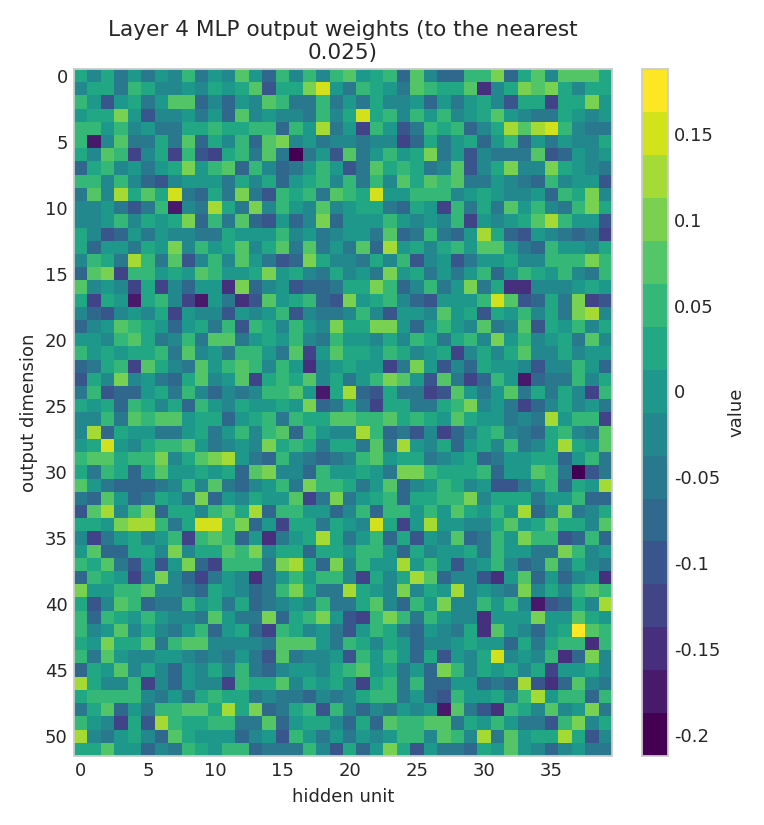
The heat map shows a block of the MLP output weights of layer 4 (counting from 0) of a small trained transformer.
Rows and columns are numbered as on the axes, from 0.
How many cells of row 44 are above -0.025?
19
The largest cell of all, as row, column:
42, 37
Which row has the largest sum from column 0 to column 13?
34
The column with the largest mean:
23
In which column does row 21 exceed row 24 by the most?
18
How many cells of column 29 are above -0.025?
27
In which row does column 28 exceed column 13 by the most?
39
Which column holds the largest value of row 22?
25
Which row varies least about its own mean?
20
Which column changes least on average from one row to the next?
29
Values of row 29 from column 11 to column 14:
0.125 0 -0.05 -0.075
